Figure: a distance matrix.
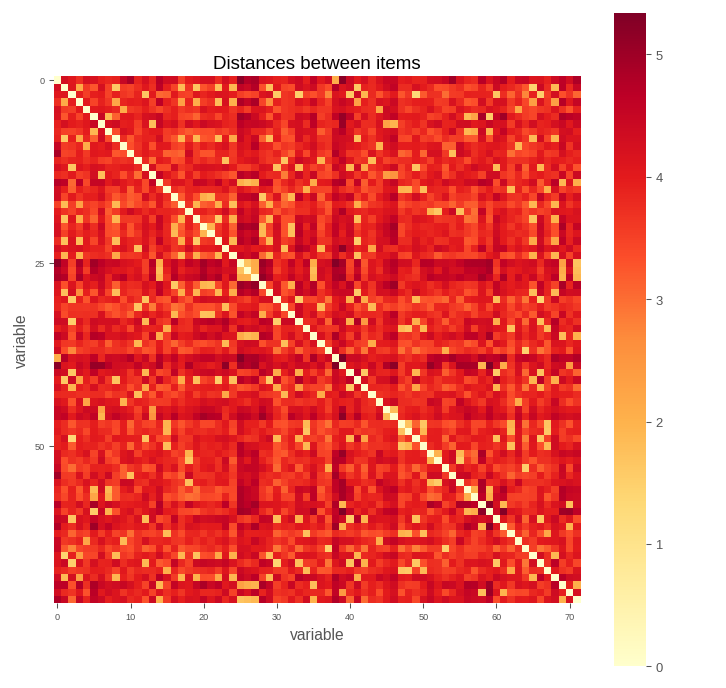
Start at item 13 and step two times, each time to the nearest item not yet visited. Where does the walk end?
46
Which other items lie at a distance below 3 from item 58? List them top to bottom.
39, 61, 70
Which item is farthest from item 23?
39
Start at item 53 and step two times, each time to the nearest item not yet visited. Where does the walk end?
37
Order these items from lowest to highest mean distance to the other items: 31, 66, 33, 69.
31, 66, 33, 69
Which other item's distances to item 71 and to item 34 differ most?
25
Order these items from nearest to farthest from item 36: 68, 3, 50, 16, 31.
31, 16, 50, 3, 68
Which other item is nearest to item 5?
59
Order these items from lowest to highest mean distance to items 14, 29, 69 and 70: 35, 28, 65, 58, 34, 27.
35, 27, 65, 58, 34, 28
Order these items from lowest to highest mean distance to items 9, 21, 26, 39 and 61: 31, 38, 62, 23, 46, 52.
62, 31, 52, 23, 46, 38
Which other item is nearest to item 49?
2
